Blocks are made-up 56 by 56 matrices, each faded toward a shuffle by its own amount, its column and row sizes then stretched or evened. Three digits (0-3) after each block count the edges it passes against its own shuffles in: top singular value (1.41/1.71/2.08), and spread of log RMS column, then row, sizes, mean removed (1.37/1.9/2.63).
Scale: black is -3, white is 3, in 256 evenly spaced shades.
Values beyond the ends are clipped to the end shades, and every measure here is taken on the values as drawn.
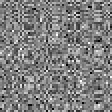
3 1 0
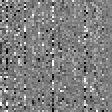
2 3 0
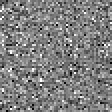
1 1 1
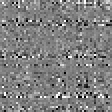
2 2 3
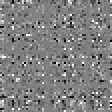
2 3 3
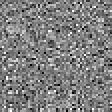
3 1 1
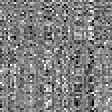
3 2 0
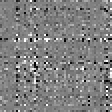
1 3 3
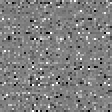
1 1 2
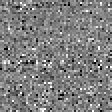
0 1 2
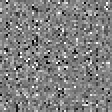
0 3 1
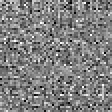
2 0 1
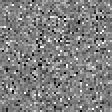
1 1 0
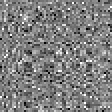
3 0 1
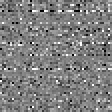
2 1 3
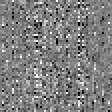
2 3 0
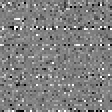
2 1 3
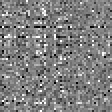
2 2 2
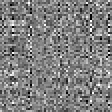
3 3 1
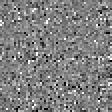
0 1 1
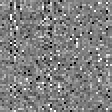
2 2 0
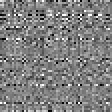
3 1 3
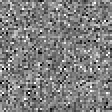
1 1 1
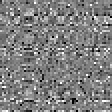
3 0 2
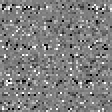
0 1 3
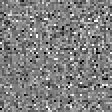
0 1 2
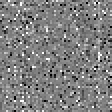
0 1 1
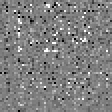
0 2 2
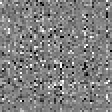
1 3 2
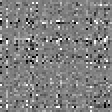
1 3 3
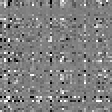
3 3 3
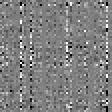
2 3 2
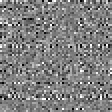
3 1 3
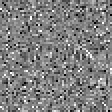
2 0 0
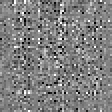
2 3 2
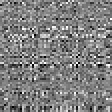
3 1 3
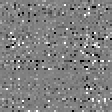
0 2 3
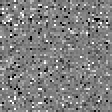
0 2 1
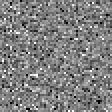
1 0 0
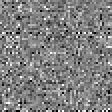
2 1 2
